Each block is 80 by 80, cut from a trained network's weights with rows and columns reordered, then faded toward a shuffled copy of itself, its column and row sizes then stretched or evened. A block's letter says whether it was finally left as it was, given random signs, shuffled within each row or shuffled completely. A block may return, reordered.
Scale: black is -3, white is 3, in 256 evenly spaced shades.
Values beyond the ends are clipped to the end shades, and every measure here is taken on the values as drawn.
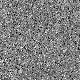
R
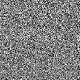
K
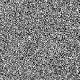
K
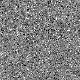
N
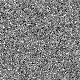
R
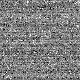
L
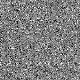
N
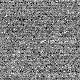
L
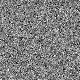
R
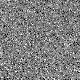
L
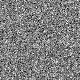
R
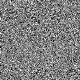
N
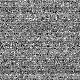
L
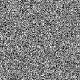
K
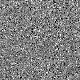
N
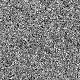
R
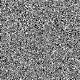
N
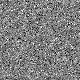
R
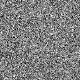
N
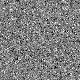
L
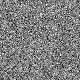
R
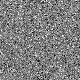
R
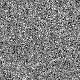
R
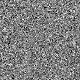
N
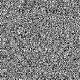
K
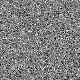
L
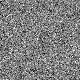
R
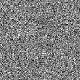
K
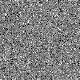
N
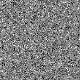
N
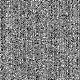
K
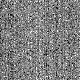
K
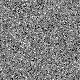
R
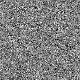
N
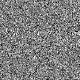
N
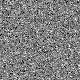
R
